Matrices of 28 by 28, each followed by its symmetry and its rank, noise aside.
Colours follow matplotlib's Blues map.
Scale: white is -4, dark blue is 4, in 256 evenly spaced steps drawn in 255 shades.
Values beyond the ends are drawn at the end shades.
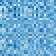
no symmetry, rank three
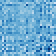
no symmetry, rank three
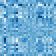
antisymmetric, rank two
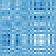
symmetric, rank one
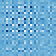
symmetric, rank one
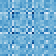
symmetric, rank one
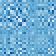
symmetric, rank two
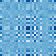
symmetric, rank one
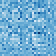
no symmetry, rank three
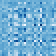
no symmetry, rank two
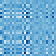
no symmetry, rank one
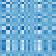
no symmetry, rank one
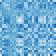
symmetric, rank two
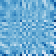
symmetric, rank two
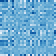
no symmetry, rank two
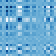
symmetric, rank one
